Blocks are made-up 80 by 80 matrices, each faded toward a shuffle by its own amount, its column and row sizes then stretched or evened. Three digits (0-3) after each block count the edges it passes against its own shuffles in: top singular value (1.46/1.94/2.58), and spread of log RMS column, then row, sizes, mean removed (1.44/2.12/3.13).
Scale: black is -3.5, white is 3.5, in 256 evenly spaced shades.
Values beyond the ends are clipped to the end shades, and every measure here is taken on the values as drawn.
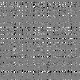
2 2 3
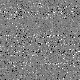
0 0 2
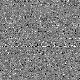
1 0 2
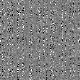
0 3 1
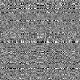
3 1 3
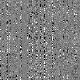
2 3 1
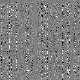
1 3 1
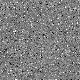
0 0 1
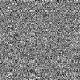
2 1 1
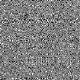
2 1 2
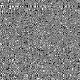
2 1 1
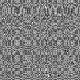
3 1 0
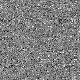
1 0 1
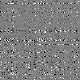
1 2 3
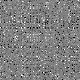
2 1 1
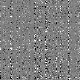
0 3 2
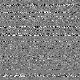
0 0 3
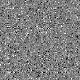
1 1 1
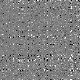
1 2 2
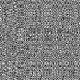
3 0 0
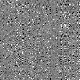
2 2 0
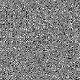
2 1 1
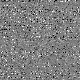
0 0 2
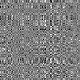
3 3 2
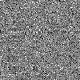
1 0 1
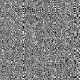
2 2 1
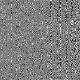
1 3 0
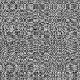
3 0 2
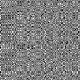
3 2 1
